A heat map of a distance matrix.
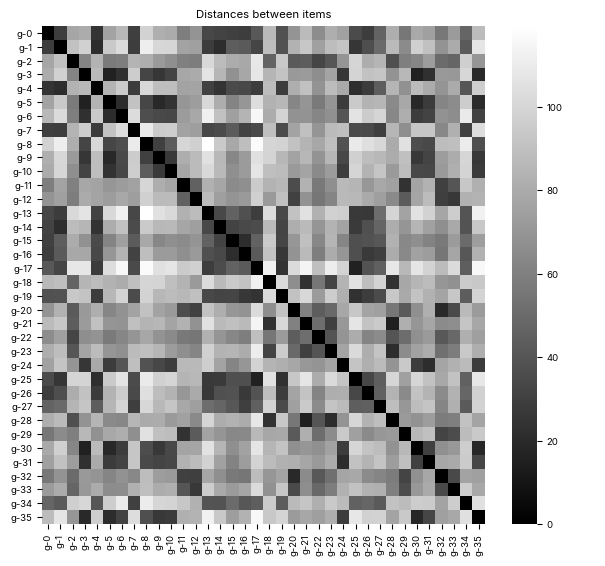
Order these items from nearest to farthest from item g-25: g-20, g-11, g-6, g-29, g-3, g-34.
g-34, g-29, g-11, g-20, g-3, g-6
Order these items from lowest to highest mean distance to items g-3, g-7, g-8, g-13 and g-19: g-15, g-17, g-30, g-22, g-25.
g-15, g-25, g-17, g-30, g-22
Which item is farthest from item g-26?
g-8
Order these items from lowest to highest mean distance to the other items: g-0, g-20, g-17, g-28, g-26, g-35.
g-0, g-26, g-20, g-28, g-35, g-17
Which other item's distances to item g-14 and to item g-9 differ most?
g-1
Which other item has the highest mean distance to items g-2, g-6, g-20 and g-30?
g-17
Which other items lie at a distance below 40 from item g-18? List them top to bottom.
g-21, g-23, g-28
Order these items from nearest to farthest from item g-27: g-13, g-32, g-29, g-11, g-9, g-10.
g-13, g-32, g-29, g-11, g-9, g-10
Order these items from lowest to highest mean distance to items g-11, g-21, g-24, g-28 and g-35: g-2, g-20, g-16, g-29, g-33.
g-2, g-20, g-33, g-29, g-16
